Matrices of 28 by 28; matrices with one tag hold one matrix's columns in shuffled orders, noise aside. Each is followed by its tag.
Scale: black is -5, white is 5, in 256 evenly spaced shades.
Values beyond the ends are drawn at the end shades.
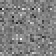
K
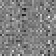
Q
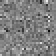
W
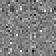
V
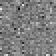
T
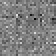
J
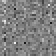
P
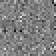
W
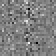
P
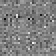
J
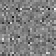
K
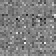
J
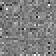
T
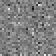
T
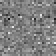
J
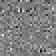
V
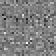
J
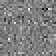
K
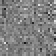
P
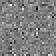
T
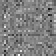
Q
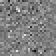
V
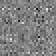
K
